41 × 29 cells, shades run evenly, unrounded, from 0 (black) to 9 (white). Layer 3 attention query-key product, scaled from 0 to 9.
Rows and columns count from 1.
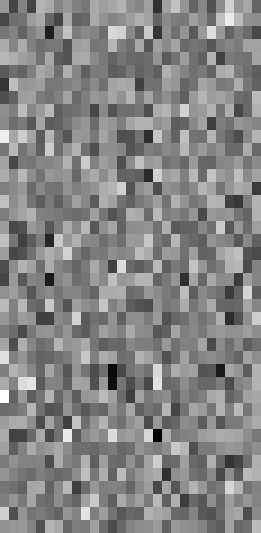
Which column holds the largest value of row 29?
18
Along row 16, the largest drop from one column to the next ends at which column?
26
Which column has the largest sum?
1
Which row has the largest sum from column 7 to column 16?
34
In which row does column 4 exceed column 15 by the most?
30
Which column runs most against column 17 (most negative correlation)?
3
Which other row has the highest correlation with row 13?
40
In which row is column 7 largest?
19
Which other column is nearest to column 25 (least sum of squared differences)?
8
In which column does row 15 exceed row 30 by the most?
13
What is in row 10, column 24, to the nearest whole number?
2
